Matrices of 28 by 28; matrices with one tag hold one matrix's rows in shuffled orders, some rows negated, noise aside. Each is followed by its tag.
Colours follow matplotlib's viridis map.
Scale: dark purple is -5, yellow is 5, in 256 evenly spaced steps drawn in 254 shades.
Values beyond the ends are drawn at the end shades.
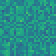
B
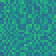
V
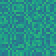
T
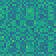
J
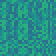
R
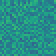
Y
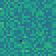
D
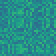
T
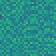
Y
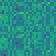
T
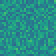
J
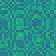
T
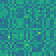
T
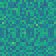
J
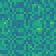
T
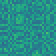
T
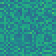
D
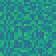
D
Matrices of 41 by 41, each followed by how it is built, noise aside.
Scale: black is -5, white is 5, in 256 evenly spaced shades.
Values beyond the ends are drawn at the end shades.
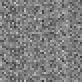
repeating rows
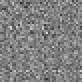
low rank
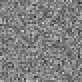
repeating rows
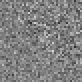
upper triangular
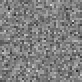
noise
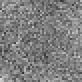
smooth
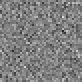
low rank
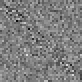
banded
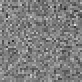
low rank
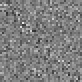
banded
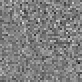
upper triangular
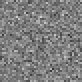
noise
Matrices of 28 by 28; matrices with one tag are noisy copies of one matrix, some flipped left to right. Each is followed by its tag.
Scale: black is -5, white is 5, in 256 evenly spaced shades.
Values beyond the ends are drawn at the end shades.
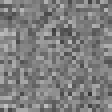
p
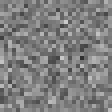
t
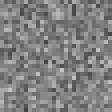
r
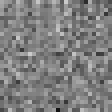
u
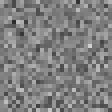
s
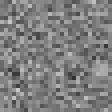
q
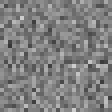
s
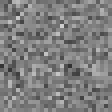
q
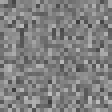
s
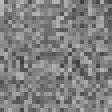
u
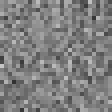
u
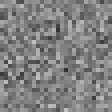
r
